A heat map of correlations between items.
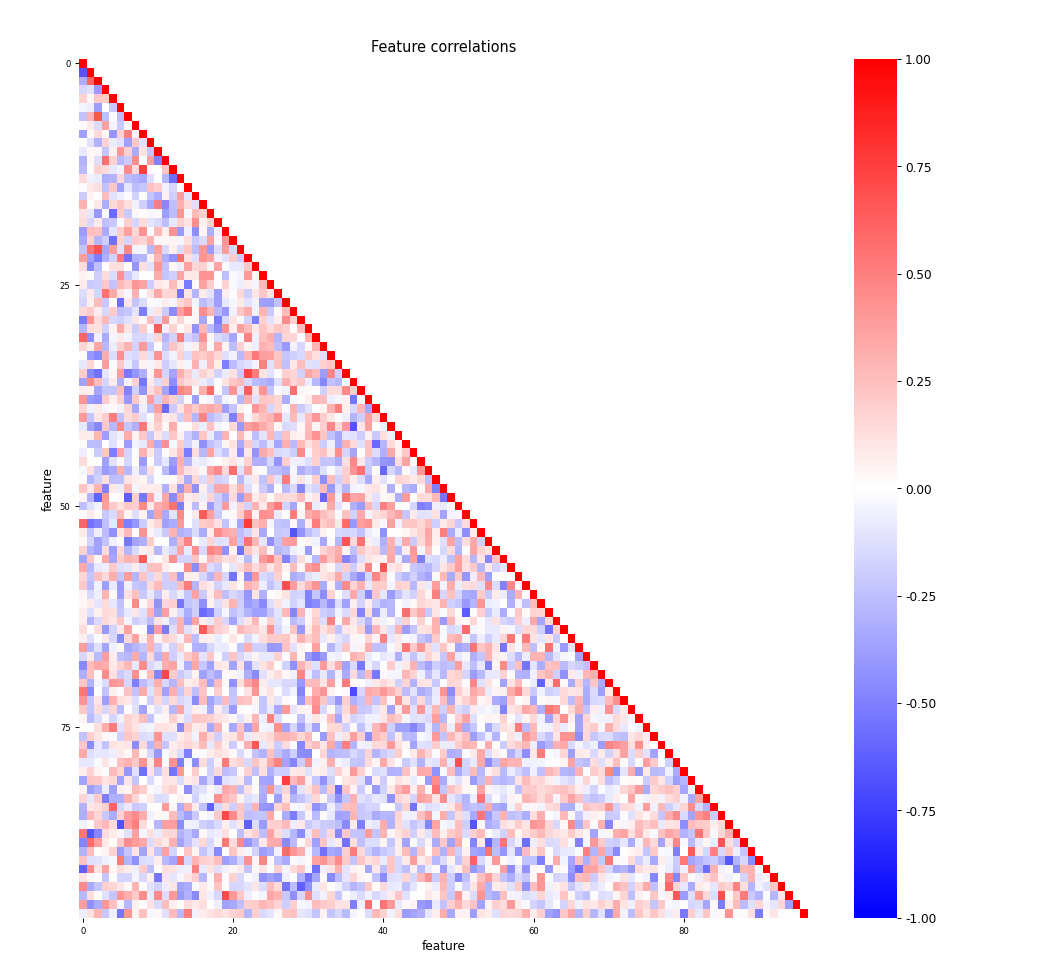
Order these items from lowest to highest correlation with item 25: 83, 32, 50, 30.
83, 30, 32, 50
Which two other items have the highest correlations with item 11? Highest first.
69, 3
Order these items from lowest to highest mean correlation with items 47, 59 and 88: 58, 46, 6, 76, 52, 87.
52, 46, 58, 87, 6, 76
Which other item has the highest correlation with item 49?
35
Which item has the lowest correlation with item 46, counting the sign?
40
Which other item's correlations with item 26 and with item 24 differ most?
13
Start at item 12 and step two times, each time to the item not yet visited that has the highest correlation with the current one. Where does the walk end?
56
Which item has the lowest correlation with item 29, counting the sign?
93
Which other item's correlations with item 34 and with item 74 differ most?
82
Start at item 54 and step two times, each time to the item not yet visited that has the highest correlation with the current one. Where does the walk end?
22
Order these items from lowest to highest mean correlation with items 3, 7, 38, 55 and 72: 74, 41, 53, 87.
53, 74, 41, 87
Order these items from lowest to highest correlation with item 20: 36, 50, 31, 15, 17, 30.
31, 15, 50, 30, 36, 17
